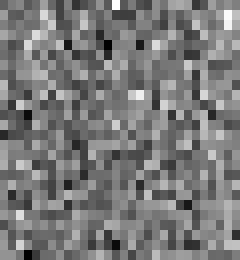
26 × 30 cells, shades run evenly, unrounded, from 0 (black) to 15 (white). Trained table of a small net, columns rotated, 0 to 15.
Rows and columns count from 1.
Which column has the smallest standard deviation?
16
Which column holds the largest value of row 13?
15
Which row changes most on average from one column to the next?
10
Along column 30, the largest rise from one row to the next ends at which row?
25
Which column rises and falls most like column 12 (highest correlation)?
2
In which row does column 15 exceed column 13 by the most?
1
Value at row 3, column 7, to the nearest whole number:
12
